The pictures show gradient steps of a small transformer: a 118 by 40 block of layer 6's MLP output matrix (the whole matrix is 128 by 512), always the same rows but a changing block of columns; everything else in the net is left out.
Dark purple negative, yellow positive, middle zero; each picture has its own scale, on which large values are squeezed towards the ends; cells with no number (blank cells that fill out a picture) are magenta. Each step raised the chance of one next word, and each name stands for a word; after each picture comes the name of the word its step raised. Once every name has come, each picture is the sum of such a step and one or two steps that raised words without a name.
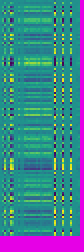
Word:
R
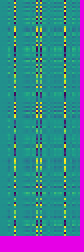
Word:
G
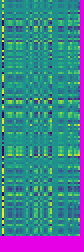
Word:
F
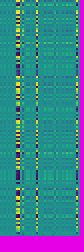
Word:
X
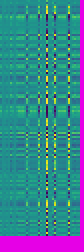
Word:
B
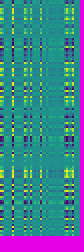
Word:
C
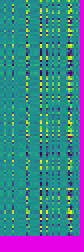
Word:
X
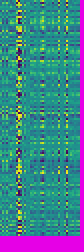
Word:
G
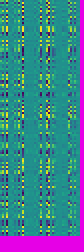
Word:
G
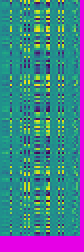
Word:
X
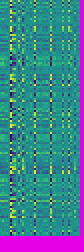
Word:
R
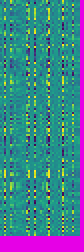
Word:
C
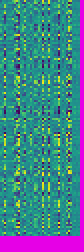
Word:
B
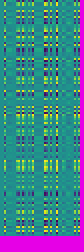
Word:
G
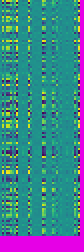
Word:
F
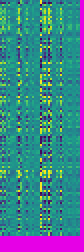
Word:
C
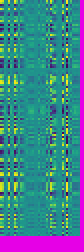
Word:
B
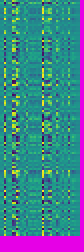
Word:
C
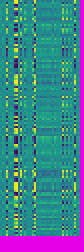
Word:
C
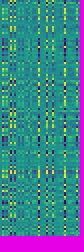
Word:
C
